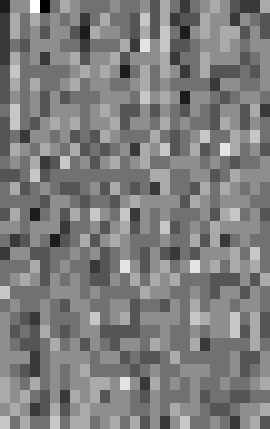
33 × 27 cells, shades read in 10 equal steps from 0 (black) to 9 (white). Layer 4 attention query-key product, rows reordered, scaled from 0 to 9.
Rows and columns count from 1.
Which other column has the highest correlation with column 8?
3
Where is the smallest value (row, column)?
1, 5
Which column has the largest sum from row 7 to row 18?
17
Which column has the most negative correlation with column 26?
27
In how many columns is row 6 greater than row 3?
12
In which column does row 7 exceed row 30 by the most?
15
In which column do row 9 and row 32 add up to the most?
2
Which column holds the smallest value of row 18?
7
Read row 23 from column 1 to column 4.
7 4 4 4
